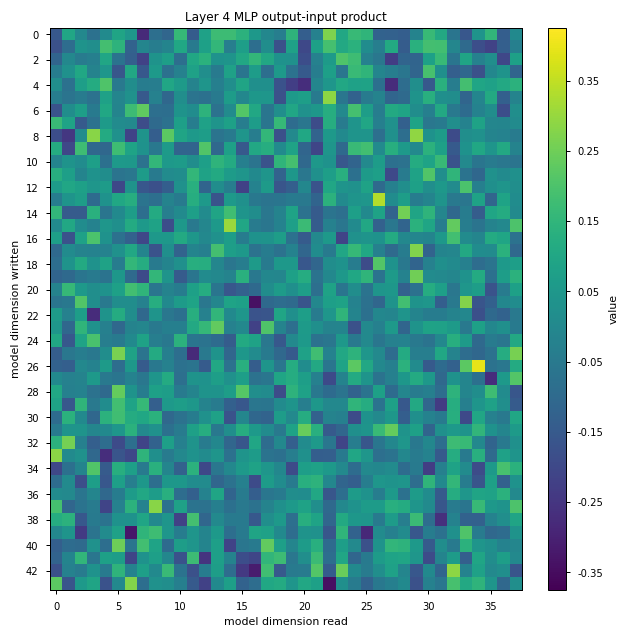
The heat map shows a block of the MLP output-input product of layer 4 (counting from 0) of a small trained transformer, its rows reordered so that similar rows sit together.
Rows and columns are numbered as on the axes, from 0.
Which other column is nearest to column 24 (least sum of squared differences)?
25
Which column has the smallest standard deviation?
9
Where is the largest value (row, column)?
26, 34
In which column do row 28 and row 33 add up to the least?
4
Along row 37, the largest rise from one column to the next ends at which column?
8
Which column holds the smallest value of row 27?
35
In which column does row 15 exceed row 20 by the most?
14
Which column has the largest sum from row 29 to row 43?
32
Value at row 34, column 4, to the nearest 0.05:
-0.15
